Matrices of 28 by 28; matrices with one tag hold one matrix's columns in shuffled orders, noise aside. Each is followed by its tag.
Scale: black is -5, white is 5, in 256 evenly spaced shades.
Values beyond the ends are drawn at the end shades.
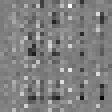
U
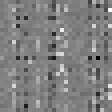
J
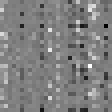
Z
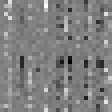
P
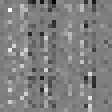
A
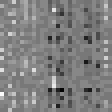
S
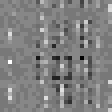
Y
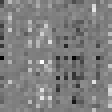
Y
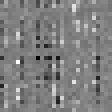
Y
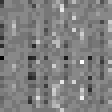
Y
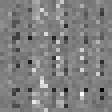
S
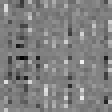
Y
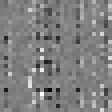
S
